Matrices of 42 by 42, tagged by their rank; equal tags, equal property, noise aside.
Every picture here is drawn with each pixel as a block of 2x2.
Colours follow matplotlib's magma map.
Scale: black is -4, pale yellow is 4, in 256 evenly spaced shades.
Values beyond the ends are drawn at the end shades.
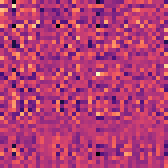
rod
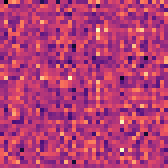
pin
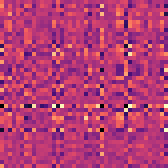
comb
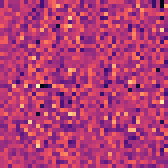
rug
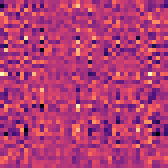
rod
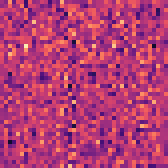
rug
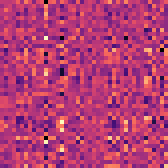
comb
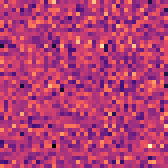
rug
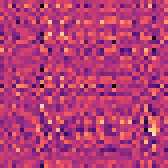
rod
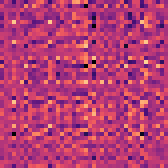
comb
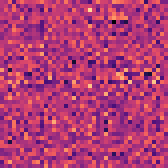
pin
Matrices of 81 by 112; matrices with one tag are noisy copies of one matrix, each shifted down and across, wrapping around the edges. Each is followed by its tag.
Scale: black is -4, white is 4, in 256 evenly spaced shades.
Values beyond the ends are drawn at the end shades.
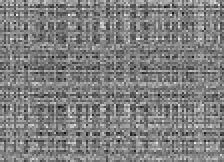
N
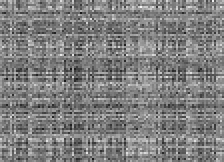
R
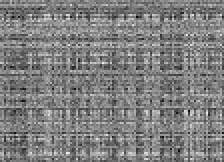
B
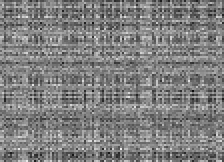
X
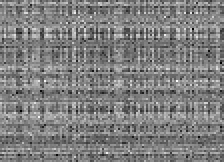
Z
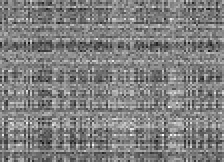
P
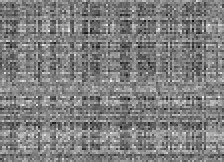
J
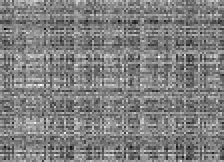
R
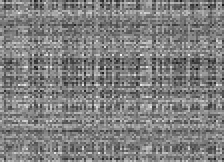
X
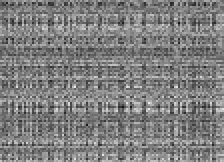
Z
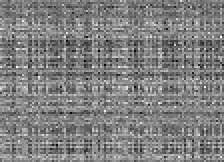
X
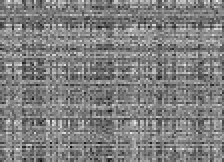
B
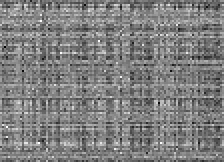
B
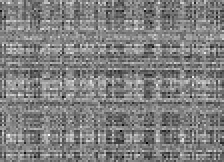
J
